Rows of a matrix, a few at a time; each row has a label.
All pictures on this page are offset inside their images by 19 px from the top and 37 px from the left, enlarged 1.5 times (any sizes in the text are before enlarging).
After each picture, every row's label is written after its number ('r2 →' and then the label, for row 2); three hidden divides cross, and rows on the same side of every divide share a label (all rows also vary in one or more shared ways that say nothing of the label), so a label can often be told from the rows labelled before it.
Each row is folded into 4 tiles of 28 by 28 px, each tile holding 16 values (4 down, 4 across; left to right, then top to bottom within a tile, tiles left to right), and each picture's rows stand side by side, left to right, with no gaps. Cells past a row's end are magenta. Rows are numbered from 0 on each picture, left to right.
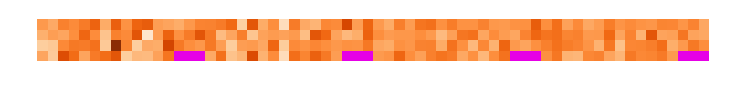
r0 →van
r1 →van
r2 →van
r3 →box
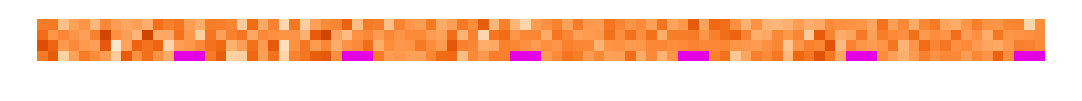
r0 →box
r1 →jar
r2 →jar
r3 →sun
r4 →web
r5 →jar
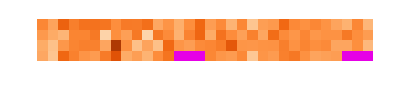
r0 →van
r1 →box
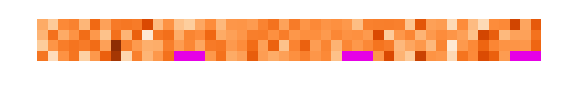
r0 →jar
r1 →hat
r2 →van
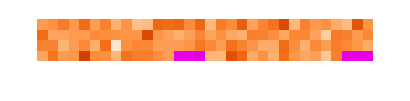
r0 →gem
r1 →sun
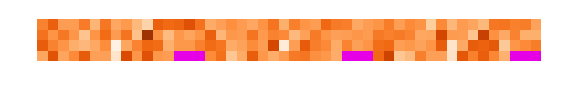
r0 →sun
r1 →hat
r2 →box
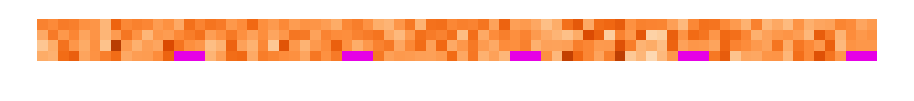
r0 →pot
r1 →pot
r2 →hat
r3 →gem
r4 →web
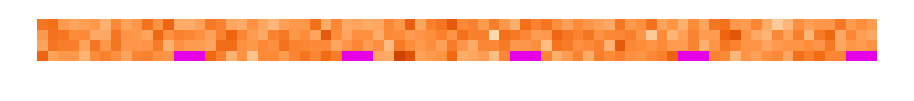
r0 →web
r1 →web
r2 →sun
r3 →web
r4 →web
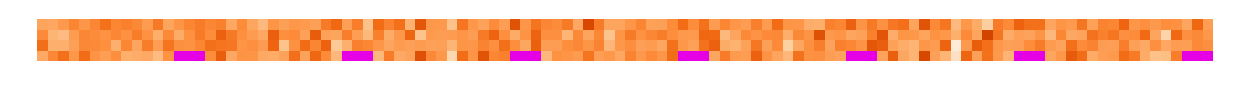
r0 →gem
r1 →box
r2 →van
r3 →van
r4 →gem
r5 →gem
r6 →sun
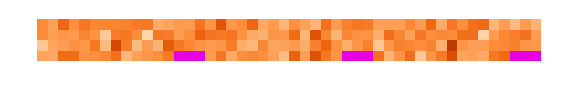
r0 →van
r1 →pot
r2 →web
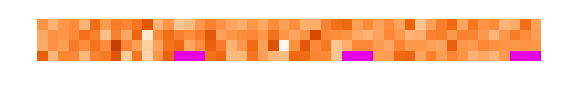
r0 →jar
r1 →hat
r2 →sun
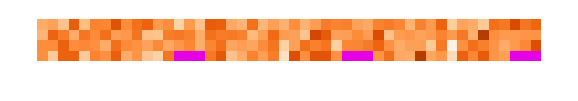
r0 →box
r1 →web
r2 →gem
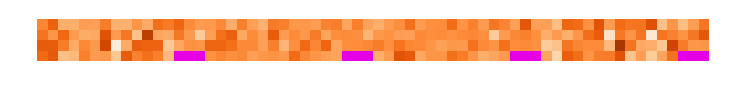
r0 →box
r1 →box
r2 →sun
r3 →van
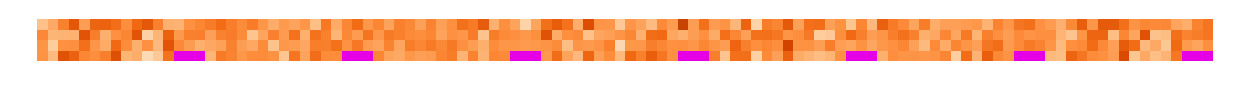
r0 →gem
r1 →pot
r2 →jar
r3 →van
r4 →box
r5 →pot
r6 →gem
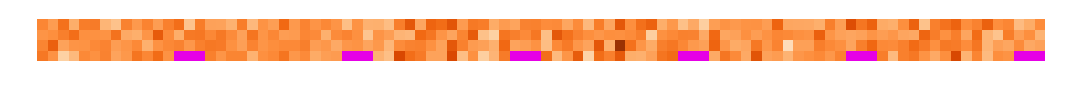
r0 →jar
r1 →box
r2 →gem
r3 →web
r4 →gem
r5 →hat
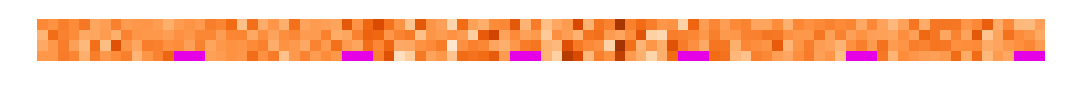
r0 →pot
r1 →van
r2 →jar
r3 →sun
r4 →hat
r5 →hat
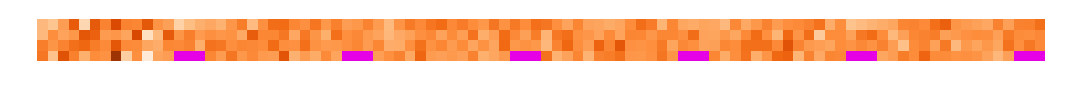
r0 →hat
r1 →hat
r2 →gem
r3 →web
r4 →jar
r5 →gem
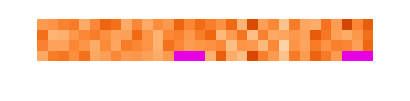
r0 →gem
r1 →van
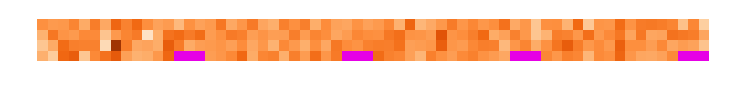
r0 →pot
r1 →pot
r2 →box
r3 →box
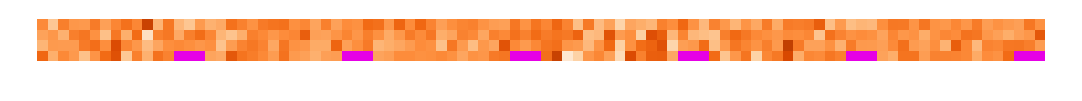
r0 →jar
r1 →gem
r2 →van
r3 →web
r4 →web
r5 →pot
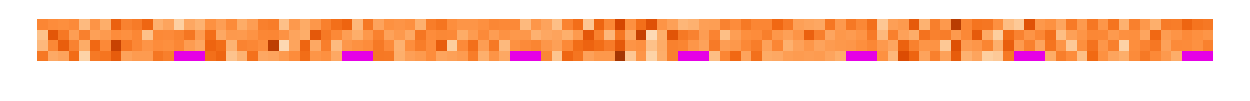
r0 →web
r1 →hat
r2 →hat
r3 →hat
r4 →gem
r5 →sun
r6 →gem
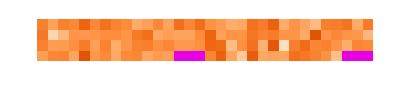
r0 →gem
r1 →hat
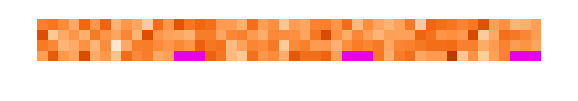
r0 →gem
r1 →jar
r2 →hat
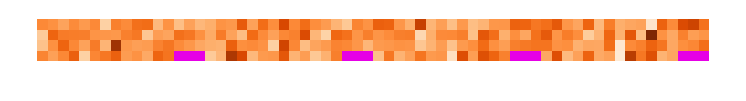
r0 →web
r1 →sun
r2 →pot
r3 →sun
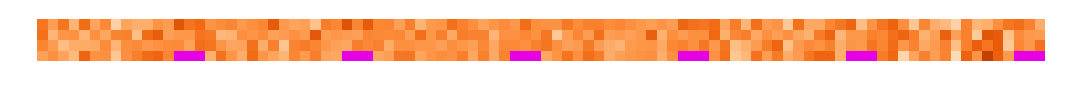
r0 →van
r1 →gem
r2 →sun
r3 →gem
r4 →jar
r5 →web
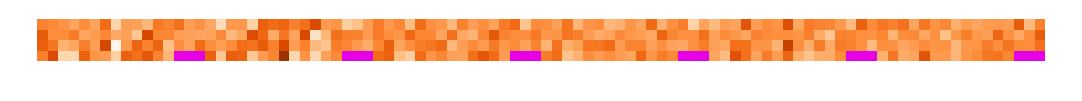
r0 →hat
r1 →hat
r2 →jar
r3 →jar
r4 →sun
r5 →van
